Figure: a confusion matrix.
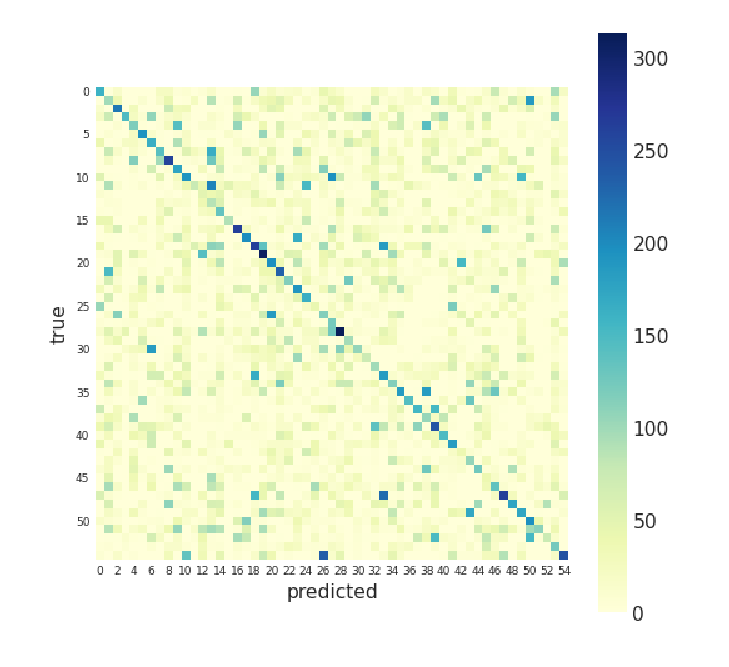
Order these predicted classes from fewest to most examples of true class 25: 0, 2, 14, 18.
2, 18, 14, 0
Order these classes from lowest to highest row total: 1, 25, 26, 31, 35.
25, 31, 26, 35, 1
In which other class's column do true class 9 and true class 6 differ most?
26
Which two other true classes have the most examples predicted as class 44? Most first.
10, 48
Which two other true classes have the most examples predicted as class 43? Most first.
49, 36
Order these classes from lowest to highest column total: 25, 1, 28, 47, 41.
25, 47, 41, 28, 1
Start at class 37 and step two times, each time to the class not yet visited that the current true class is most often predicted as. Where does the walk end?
32
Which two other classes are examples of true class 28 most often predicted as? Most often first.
27, 12
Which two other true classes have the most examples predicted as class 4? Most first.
8, 38
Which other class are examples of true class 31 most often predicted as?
23
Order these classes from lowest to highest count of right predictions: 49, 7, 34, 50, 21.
34, 7, 49, 50, 21
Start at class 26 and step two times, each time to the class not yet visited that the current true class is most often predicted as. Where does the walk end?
42
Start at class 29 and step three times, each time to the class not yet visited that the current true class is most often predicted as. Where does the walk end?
45
